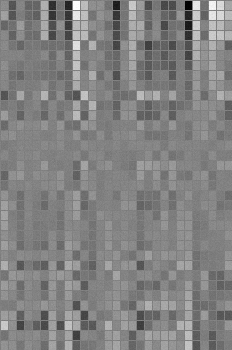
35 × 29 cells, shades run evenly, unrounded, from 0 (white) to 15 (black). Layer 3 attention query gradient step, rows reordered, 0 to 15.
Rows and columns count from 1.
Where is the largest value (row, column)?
1, 24
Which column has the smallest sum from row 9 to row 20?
12
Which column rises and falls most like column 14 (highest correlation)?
23
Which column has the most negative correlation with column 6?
16
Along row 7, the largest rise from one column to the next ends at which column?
11
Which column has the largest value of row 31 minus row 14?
10
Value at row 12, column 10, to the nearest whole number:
4
